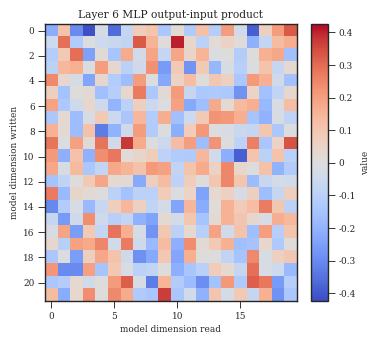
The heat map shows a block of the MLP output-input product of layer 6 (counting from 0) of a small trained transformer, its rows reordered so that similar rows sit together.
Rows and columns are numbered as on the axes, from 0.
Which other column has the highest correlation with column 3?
9
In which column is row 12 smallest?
7
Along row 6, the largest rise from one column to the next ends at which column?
13
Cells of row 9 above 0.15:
9
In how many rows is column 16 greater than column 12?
11
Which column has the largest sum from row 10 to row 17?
14
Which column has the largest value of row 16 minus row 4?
5
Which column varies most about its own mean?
16
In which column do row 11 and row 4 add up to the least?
3
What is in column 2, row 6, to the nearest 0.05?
-0.05
